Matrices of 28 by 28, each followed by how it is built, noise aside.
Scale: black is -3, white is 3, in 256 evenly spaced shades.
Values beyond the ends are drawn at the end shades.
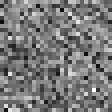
Toeplitz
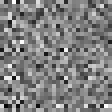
low rank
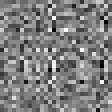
low rank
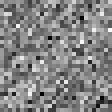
Hankel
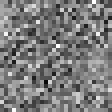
Hankel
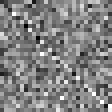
diagonal
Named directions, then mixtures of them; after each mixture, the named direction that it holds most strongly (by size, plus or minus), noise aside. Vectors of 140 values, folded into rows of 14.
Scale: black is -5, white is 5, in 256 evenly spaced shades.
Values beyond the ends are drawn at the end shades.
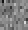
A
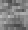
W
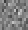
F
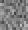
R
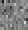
A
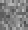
R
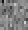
A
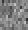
A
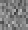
R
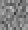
R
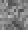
W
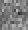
F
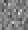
F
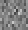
F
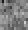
A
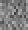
R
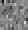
A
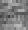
W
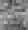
W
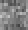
W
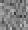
R
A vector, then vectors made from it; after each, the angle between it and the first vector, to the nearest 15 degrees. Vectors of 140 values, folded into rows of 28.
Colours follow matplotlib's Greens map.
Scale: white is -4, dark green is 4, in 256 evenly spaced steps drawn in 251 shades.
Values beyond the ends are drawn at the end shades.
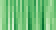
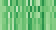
45 degrees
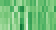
60 degrees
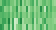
120 degrees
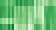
135 degrees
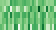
60 degrees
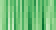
15 degrees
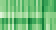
45 degrees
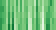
165 degrees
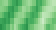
105 degrees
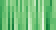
165 degrees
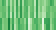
150 degrees
